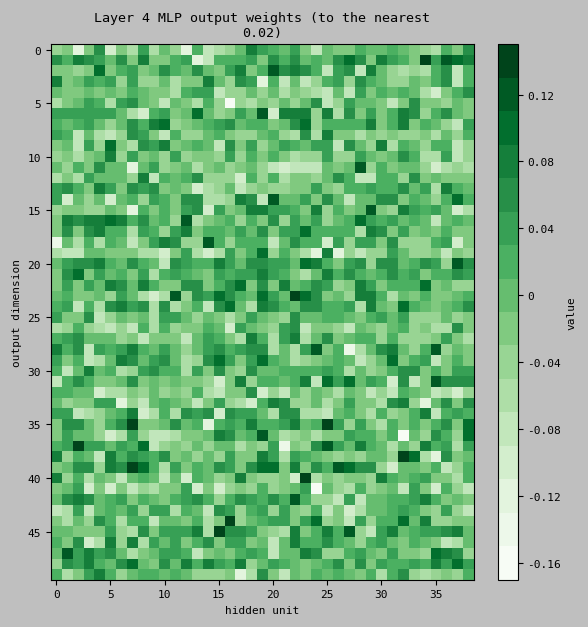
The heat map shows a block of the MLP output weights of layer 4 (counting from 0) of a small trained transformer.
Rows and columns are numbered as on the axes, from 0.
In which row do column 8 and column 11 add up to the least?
34
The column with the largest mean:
19
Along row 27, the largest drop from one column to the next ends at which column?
23
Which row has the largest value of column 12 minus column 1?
14
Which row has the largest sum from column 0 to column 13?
16
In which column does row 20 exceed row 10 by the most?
37
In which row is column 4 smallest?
32
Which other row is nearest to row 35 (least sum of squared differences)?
21
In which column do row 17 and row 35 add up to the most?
25
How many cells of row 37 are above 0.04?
6
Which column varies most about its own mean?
7
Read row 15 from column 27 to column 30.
-0.02 0 0.12 -0.02
